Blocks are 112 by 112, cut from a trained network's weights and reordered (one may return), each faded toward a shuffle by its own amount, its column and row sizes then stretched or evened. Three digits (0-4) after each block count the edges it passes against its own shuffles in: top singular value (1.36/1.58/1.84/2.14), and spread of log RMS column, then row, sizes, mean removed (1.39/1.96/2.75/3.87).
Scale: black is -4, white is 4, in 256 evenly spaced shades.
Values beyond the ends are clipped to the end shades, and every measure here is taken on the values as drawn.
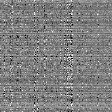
4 3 1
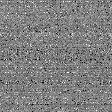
1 0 2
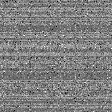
4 0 0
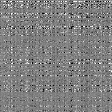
4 2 4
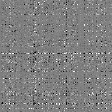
2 3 3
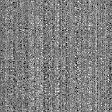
4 2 2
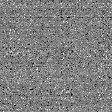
1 1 1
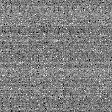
3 1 0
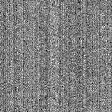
4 1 0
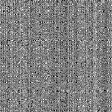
4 0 3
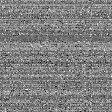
4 0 1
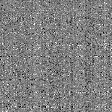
2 0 2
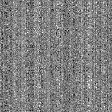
4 2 1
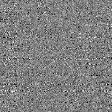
2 2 2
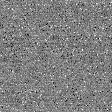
0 0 1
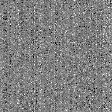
2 2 1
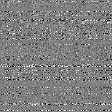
2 2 4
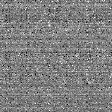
3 1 1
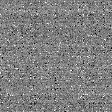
1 1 1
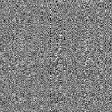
4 3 1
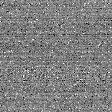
2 0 1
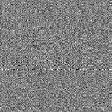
4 0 2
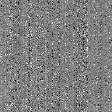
1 3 0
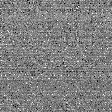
2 0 1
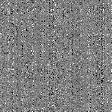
1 3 1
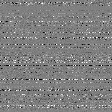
2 0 4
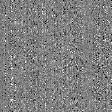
1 3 0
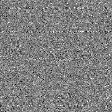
2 1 2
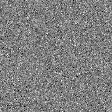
0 1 0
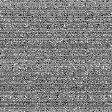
4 1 1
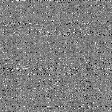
1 0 3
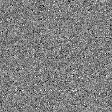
1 1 2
